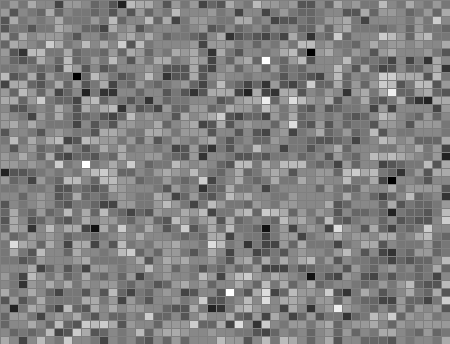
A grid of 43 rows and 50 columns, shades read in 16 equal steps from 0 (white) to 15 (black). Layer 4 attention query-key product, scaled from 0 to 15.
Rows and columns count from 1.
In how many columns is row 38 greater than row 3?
23
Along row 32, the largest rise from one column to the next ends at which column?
16
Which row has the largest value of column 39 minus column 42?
40
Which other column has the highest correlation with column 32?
20
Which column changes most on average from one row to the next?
30
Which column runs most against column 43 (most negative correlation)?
34
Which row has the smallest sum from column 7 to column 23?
21
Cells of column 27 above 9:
7
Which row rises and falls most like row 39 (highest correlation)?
19
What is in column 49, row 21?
10
